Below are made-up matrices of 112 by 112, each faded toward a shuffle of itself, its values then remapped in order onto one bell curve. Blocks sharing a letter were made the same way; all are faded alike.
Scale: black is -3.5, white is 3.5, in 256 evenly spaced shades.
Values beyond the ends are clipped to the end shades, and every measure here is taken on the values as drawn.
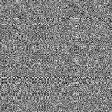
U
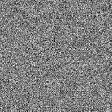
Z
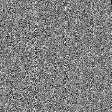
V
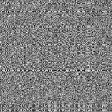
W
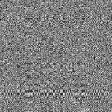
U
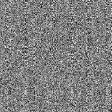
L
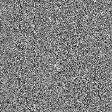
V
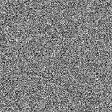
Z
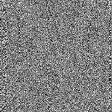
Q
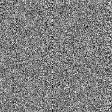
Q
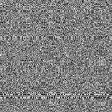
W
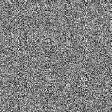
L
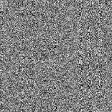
L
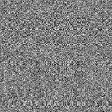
U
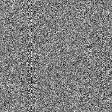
V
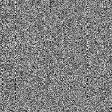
L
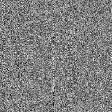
L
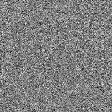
Z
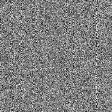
V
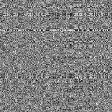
W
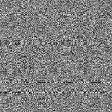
U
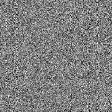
Q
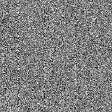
Q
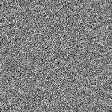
Z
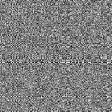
W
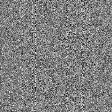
V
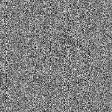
V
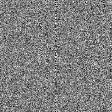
Q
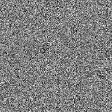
Q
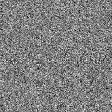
Z
